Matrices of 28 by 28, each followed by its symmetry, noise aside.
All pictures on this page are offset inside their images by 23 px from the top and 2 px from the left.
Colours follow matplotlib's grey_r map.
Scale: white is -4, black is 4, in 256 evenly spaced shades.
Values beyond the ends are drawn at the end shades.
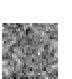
no symmetry.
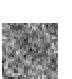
symmetric across the other diagonal.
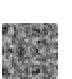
mirrored top to bottom.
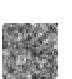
symmetric across the other diagonal.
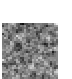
no symmetry.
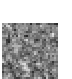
no symmetry.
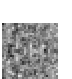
mirrored top to bottom.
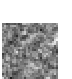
no symmetry.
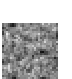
no symmetry.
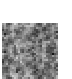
mirrored top to bottom.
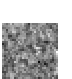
no symmetry.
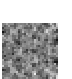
mirrored top to bottom.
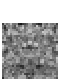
mirrored left to right.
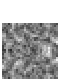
mirrored top to bottom.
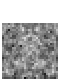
mirrored left to right.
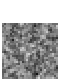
no symmetry.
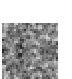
mirrored top to bottom.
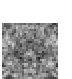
mirrored left to right.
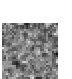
symmetric across the other diagonal.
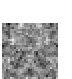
mirrored left to right.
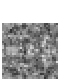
mirrored top to bottom.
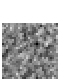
symmetric across the other diagonal.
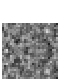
mirrored top to bottom.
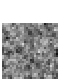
no symmetry.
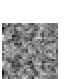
mirrored top to bottom.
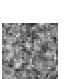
no symmetry.
